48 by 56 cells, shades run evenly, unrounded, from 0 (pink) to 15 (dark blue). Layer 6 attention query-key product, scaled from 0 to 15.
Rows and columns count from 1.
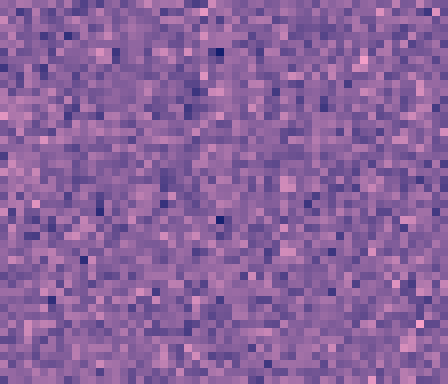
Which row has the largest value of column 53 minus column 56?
17
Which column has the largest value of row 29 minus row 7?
13
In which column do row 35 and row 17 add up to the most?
36
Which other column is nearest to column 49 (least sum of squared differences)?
12
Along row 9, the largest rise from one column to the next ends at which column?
5
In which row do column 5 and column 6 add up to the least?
18
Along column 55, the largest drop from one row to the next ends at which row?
2
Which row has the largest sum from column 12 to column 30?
42
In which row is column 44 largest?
11
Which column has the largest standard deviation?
28
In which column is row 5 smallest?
26
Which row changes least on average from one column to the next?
34
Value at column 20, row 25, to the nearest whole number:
7
